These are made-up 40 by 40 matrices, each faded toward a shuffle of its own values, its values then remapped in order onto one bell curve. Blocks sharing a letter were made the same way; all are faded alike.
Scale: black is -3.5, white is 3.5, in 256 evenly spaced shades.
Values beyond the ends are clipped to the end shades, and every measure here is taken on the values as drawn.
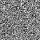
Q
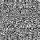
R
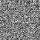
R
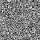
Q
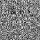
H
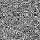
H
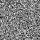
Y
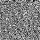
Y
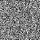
Y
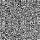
R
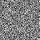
Q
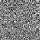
H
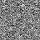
R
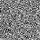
R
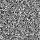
Y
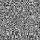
H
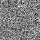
Y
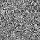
R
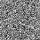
Q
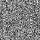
Q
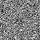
Y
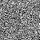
Q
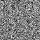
Q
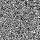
Y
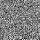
R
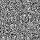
Q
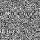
R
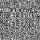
H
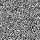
Y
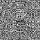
H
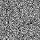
Q
